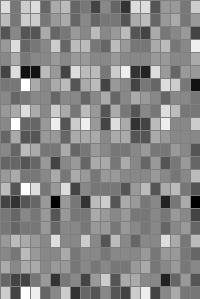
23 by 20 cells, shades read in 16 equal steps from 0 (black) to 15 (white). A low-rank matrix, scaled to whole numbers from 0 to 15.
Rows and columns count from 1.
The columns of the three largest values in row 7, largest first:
3, 17, 18
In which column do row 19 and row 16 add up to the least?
20
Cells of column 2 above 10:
4
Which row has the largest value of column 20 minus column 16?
1
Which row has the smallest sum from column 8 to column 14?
23
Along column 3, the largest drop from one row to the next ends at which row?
16
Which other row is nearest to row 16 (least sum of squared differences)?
22
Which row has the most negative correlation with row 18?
19
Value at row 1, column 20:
12
